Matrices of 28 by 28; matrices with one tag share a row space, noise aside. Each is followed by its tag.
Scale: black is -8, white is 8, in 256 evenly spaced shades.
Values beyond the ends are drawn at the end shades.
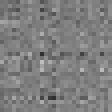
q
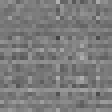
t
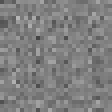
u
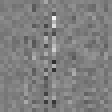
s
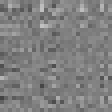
q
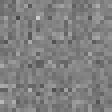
u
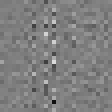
s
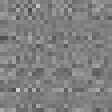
u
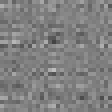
q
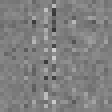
s
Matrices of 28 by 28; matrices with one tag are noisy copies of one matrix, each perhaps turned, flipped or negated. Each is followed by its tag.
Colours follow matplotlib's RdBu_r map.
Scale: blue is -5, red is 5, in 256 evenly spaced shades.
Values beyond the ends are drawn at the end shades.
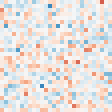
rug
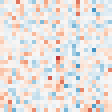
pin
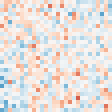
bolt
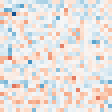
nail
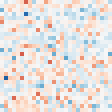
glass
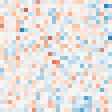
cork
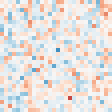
nail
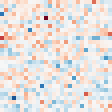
cork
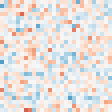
glass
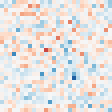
glass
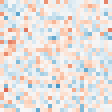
rug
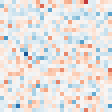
glass
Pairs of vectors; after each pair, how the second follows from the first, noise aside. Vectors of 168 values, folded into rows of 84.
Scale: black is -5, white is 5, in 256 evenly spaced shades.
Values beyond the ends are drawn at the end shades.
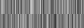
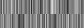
sign-scrambled.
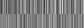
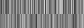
sign-scrambled.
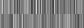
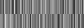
shuffled.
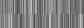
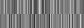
sign-scrambled.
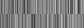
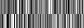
reversed, negated, scaled up.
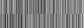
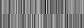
wrapped around.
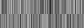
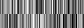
reversed, negated, scaled up.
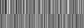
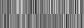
shuffled.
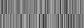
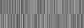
reversed, shrunk.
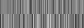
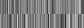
shuffled.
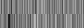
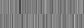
wrapped around, shrunk.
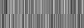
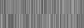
reversed, shrunk.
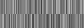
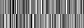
negated, scaled up.
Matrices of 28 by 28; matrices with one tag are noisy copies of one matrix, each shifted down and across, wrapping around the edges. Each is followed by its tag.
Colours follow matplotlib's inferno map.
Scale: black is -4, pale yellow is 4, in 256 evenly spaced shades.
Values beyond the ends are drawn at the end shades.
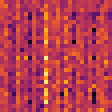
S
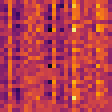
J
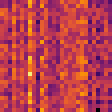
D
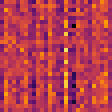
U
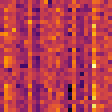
J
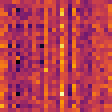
D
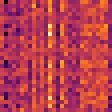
D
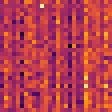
S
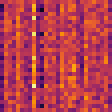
U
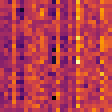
J
